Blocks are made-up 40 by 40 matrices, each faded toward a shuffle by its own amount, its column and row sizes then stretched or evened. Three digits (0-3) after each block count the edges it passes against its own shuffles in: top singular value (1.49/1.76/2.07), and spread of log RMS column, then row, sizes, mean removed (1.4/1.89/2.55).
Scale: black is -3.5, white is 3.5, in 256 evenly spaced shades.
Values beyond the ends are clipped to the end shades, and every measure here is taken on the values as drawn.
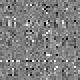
2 2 2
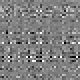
3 1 3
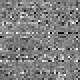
1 0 3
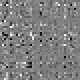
1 2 2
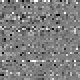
1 0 3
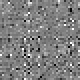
2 2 1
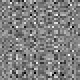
3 2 2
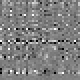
3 1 3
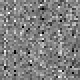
1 2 0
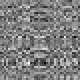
3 1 3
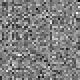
2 0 0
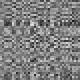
3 1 3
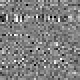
3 0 2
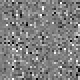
1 2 1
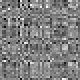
3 2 2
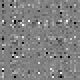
0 2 2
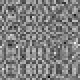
3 0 0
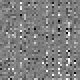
0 3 1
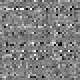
1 0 3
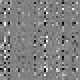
3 3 2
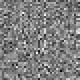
2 1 0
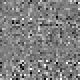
1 2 2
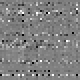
1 1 3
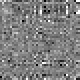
3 1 2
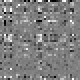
3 2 3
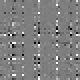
3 3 2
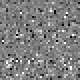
1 0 2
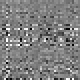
3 2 3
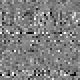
2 0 3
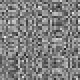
3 1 0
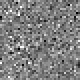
1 1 0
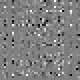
1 3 2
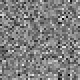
1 0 1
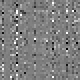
1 3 1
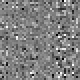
0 3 1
